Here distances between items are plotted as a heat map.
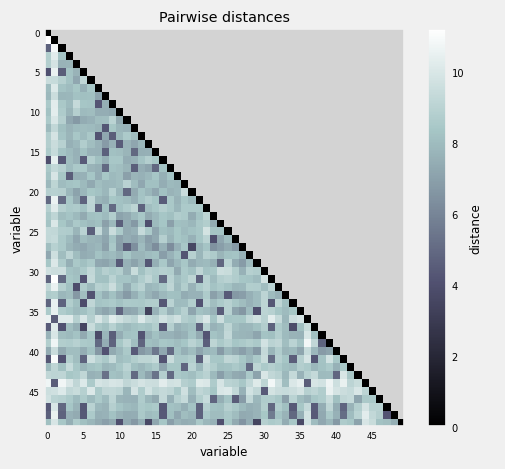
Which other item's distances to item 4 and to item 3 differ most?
32
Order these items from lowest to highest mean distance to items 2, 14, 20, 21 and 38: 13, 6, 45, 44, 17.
13, 17, 6, 45, 44
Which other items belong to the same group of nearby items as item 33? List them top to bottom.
6, 25
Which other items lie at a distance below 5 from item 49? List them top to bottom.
10, 14, 24, 29, 35
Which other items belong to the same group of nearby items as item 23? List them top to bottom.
26, 46
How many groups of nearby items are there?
12
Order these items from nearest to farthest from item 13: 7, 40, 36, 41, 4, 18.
7, 40, 18, 4, 41, 36
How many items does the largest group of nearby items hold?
11
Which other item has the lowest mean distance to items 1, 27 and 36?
44
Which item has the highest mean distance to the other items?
1
